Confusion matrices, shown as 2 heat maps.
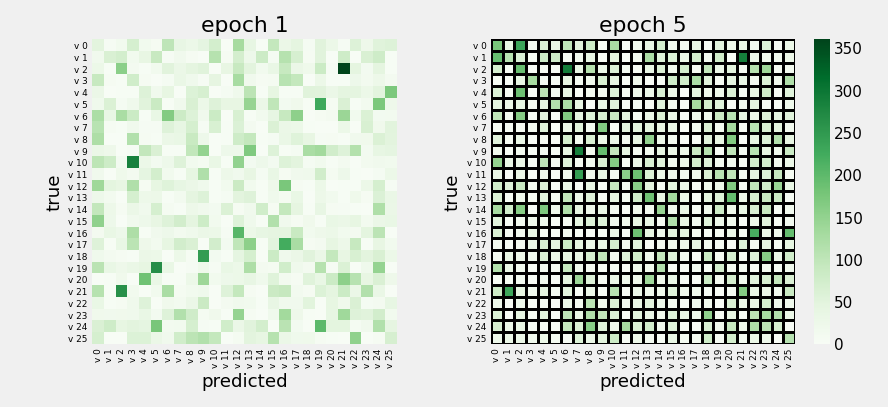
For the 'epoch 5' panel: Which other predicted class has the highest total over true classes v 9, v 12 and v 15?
v 7
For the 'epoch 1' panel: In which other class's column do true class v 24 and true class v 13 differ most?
v 19
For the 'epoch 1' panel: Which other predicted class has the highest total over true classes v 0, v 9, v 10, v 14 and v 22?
v 3
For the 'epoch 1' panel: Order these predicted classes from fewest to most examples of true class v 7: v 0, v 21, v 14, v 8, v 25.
v 14, v 21, v 25, v 8, v 0
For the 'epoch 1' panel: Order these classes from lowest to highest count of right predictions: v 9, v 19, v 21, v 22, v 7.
v 7, v 22, v 21, v 19, v 9
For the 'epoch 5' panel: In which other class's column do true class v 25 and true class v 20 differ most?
v 13
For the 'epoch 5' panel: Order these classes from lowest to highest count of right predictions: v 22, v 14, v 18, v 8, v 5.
v 22, v 8, v 18, v 5, v 14
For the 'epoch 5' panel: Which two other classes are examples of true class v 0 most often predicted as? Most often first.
v 2, v 10
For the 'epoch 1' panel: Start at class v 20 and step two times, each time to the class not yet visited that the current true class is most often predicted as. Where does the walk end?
v 25
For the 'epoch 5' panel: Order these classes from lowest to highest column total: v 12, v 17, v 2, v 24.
v 17, v 24, v 12, v 2
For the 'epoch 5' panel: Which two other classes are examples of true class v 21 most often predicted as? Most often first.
v 1, v 10
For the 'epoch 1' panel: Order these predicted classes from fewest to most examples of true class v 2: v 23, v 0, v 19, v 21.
v 23, v 0, v 19, v 21
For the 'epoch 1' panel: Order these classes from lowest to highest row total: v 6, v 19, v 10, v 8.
v 8, v 10, v 19, v 6
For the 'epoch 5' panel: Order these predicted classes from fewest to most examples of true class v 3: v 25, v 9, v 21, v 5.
v 5, v 21, v 9, v 25
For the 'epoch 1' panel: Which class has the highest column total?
v 12
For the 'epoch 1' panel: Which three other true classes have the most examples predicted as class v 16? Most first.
v 17, v 12, v 23
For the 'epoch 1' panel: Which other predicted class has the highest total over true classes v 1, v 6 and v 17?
v 16
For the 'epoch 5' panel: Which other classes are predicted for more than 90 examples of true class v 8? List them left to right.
v 13, v 20, v 24
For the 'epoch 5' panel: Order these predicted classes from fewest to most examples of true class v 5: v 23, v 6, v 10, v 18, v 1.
v 23, v 1, v 10, v 18, v 6
